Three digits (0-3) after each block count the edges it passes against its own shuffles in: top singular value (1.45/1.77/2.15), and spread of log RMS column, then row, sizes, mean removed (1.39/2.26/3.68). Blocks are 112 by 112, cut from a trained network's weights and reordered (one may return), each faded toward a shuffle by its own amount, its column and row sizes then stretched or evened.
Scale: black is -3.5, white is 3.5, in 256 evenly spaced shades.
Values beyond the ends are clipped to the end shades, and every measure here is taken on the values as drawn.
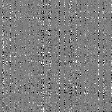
1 3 2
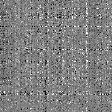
2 2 2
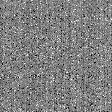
1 0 1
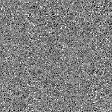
1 1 1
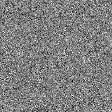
0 1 0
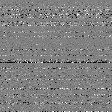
2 0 3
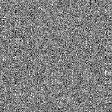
2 2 0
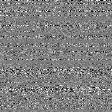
0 0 3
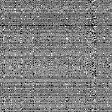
3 2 1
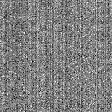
3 0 0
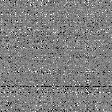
1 1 2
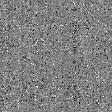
0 1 1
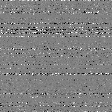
1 0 3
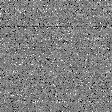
0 0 1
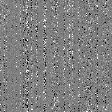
0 3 0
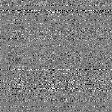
2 1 3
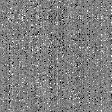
1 2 1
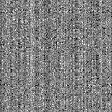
3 0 1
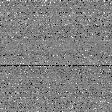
2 0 2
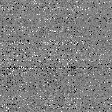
0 1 2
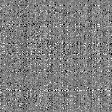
2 1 2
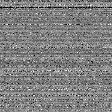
3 0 2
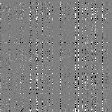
2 3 2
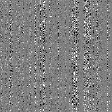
1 3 1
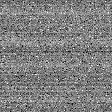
2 0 0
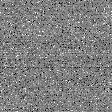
0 0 0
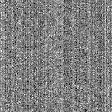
3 1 0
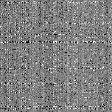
2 1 2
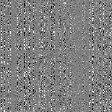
2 3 2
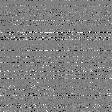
2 0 3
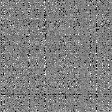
2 2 1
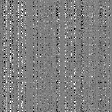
2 3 1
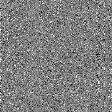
0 2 0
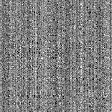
3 1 1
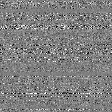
1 0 3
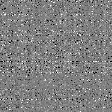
1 1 2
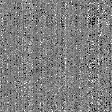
2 2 1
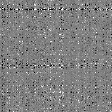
2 2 2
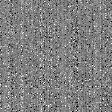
1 2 1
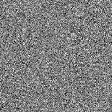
1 1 0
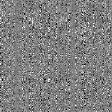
2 3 1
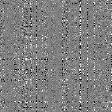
2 3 2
